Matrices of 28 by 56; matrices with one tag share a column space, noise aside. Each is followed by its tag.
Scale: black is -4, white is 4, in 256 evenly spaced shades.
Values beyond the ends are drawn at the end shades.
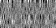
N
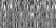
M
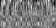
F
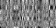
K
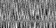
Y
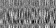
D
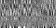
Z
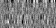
N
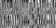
N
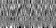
Z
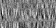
Y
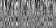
F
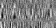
Y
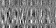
D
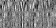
M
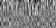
F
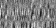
Y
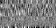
Z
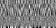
Z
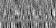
Y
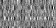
K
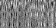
M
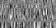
Y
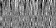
F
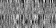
N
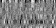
N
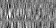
Y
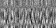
D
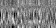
D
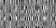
K
